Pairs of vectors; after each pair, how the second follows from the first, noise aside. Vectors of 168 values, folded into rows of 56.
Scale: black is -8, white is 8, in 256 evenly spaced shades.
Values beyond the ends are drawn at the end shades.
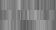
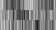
reversed, negated, scaled up.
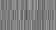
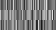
wrapped around, scaled up.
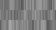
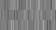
partly zeroed.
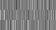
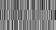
reversed, negated, scaled up.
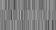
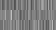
sign-scrambled.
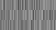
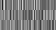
negated, scaled up.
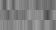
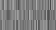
sign-scrambled.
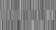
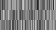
reversed, scaled up.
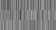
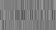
wrapped around, partly zeroed.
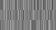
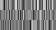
negated, scaled up.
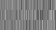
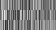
reversed, scaled up.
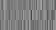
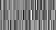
negated, scaled up.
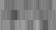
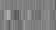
wrapped around, partly zeroed.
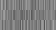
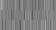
partly zeroed.
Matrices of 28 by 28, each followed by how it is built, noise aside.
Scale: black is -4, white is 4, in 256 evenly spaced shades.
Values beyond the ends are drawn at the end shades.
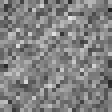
Hankel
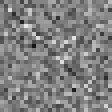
diagonal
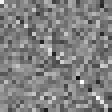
diagonal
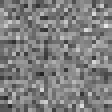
blocks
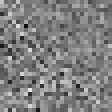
lower triangular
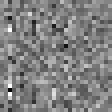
uneven columns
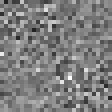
block diagonal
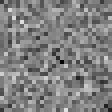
diagonal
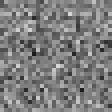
repeating columns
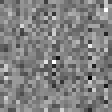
uneven columns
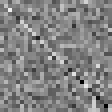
diagonal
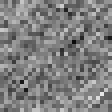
Hankel
